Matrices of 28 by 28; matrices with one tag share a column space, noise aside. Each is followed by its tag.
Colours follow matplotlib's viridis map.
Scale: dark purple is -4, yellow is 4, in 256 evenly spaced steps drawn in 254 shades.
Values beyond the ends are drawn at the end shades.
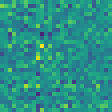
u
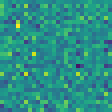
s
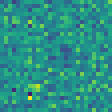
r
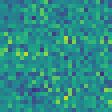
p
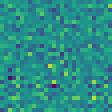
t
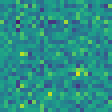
s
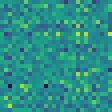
r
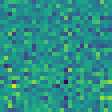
t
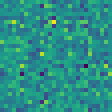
s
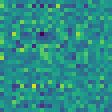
u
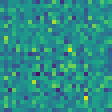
p
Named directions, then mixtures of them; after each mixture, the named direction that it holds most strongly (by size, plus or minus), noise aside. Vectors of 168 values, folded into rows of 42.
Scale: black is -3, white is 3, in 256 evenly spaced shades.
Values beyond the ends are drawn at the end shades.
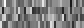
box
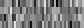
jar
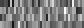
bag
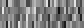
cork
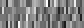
cork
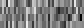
cork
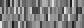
bag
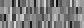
jar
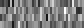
bag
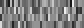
bag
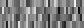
cork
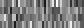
jar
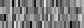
jar
